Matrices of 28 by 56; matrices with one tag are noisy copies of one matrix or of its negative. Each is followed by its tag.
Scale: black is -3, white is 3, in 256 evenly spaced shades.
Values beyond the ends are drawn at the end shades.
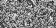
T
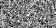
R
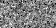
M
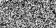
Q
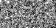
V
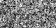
M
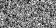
R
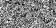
Q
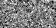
T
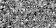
M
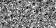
V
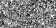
R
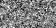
M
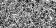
T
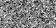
Q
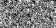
T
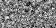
V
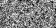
T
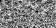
V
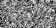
T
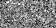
Q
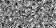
V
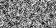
R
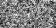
T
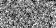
T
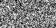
M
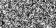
R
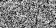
Q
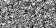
V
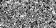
Q
